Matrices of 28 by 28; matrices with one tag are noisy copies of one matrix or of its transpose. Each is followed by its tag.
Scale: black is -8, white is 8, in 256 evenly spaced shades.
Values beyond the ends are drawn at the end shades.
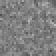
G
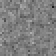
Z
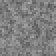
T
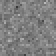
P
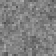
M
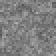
M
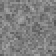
P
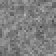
M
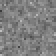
T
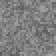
M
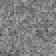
M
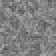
T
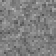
Z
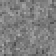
Z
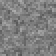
Z
